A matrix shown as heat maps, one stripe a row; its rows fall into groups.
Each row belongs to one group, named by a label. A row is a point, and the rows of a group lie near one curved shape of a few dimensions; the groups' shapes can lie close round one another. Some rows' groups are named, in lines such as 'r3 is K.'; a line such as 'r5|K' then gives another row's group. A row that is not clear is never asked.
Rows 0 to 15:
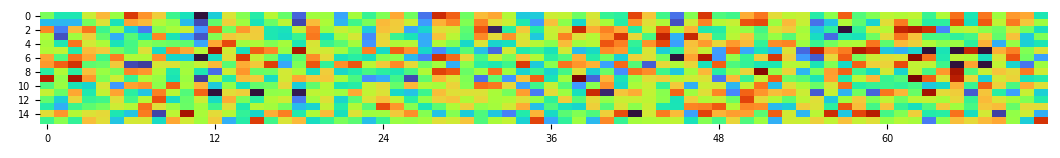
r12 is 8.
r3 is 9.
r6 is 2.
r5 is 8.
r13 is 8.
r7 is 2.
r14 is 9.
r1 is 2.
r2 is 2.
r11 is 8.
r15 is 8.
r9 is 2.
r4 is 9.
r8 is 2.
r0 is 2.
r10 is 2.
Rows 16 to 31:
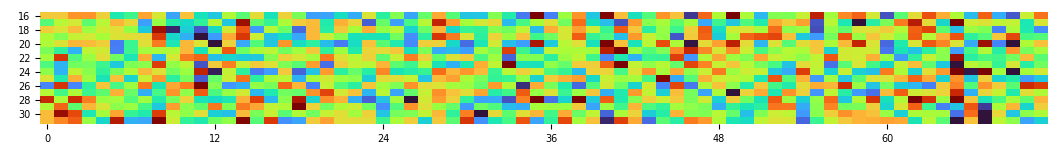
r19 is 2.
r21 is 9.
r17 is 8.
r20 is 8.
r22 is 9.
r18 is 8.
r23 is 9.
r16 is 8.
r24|8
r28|2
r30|2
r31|2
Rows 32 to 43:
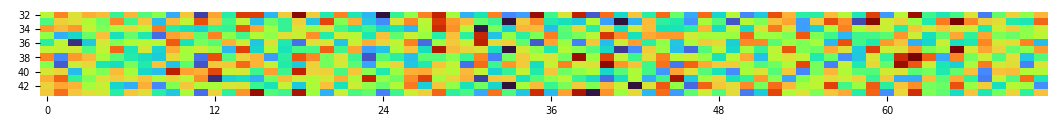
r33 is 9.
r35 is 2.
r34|2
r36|2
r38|2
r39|9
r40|8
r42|9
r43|8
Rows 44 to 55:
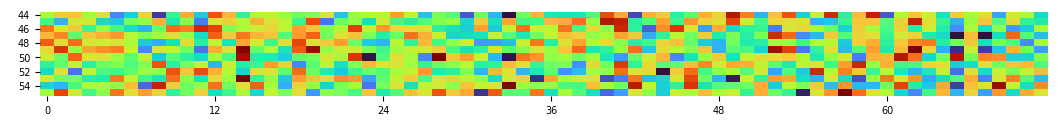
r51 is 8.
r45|9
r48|2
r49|8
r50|9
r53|8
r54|9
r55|2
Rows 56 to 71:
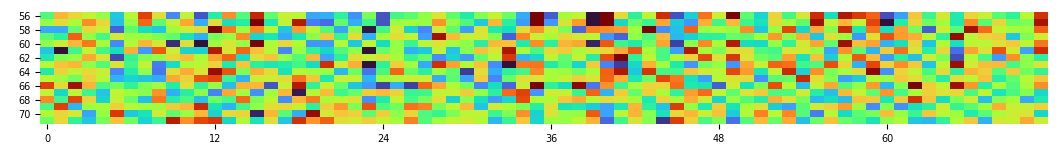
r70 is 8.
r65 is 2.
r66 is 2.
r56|8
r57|8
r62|9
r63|9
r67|8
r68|2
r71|8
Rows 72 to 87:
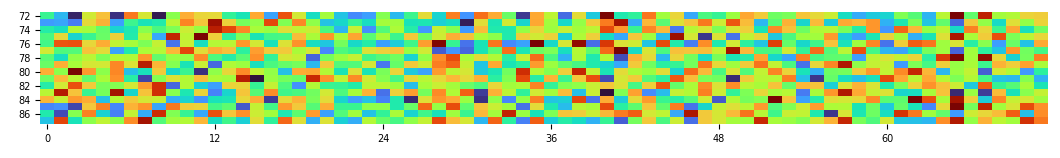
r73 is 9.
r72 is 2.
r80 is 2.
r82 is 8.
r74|9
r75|8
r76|8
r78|8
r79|2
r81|8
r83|2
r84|2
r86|9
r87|2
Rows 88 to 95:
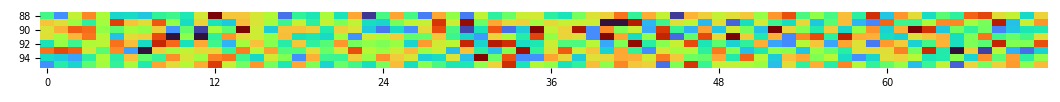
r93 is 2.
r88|9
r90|8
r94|2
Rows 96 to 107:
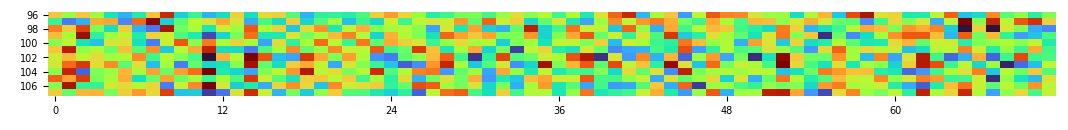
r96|8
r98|2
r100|8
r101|9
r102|8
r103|8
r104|9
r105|2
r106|9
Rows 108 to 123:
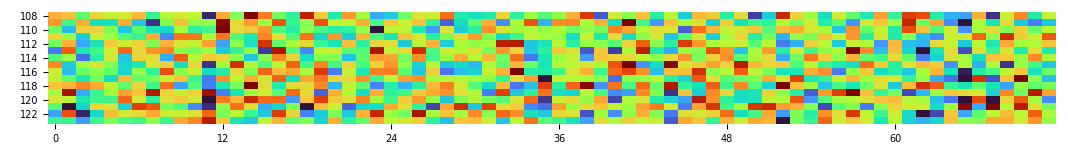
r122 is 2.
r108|8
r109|2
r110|9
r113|2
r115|9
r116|9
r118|8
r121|2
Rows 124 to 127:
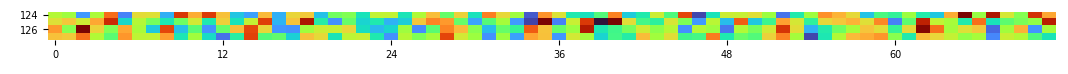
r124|2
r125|8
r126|2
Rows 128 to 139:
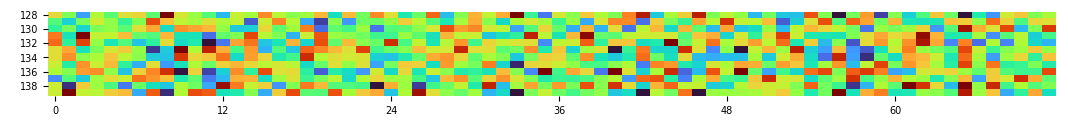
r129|8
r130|8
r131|2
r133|8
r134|8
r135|9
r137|2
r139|9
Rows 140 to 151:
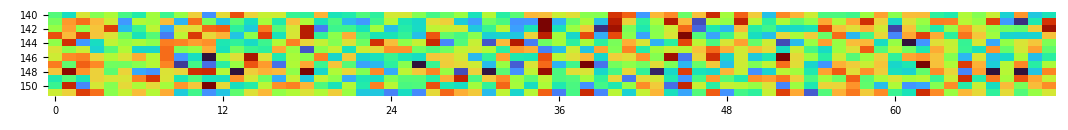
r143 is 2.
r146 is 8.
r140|9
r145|8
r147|2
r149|2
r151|2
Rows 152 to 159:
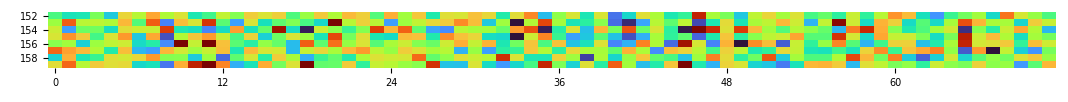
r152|8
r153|9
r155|9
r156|8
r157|2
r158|2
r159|2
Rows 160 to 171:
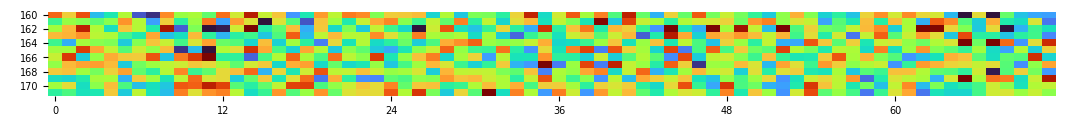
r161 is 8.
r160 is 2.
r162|8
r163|9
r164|8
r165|8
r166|9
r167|8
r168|8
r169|8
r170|2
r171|2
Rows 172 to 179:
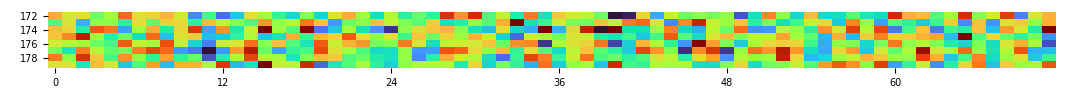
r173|9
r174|8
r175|9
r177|2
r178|2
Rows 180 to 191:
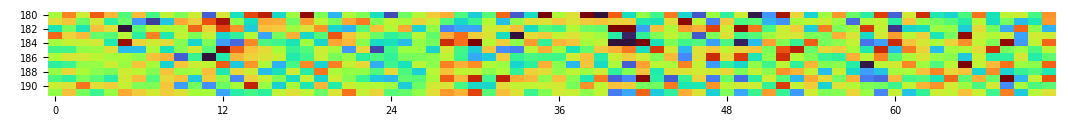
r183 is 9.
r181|2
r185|9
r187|8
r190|8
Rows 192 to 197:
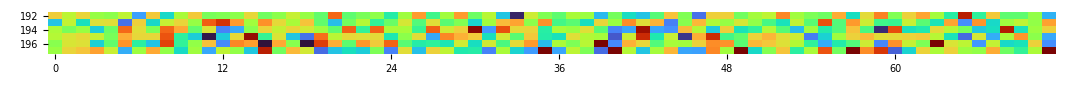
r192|9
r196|8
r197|8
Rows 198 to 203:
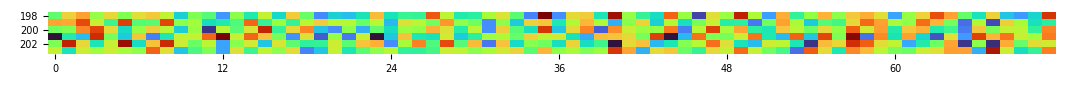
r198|8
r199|2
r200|8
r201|9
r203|8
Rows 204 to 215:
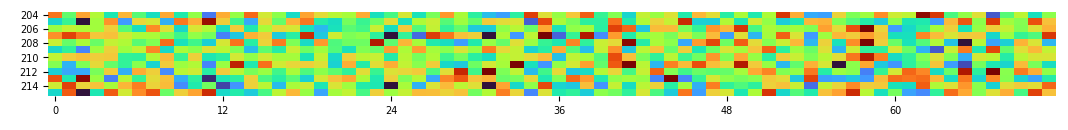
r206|8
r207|2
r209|2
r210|8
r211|9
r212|2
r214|2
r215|2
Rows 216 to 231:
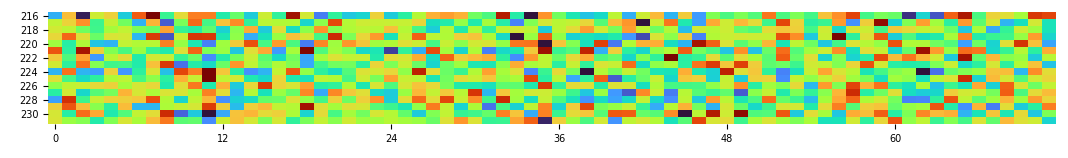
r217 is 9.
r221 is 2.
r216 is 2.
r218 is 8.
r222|9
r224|2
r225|8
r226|8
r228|2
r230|8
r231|8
